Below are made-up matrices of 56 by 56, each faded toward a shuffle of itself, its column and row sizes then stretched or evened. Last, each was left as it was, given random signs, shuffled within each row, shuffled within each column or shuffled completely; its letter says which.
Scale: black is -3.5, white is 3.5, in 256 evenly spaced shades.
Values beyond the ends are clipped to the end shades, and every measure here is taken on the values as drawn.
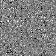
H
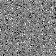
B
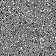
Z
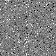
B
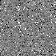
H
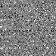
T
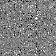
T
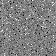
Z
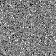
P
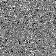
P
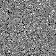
B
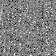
B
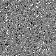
B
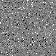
H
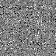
H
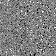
B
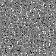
B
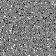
P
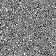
Z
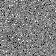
Z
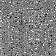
T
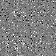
H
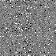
H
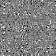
T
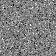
Z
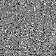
P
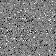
P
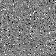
B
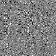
T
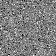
Z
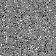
H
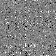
H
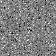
B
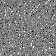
Z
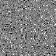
T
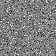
Z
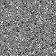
B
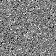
Z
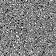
Z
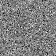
Z
